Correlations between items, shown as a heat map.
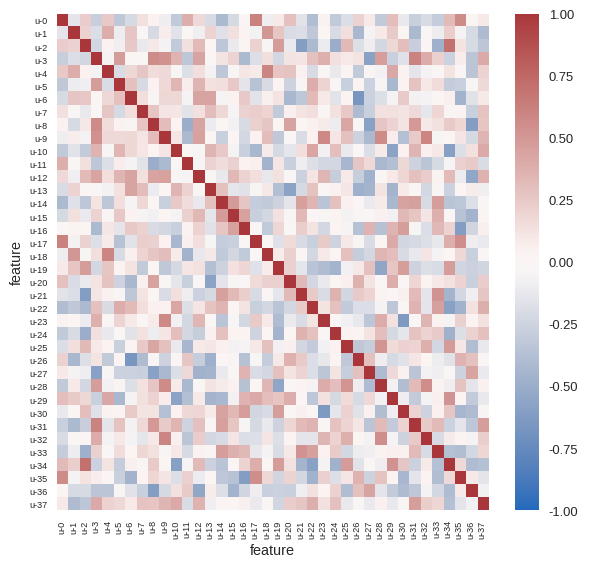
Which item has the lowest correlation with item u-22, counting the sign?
u-34
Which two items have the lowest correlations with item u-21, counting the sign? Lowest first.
u-2, u-34
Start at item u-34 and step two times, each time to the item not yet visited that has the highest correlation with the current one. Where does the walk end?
u-19
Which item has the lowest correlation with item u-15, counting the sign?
u-36
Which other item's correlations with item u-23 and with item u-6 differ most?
u-30
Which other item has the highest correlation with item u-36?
u-27
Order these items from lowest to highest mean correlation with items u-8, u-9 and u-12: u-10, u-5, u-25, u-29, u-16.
u-16, u-10, u-29, u-5, u-25
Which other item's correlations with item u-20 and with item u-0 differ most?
u-11
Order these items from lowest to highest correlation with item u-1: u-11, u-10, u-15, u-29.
u-10, u-11, u-15, u-29
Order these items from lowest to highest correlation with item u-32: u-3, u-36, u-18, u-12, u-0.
u-0, u-36, u-18, u-12, u-3
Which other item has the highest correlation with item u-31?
u-3
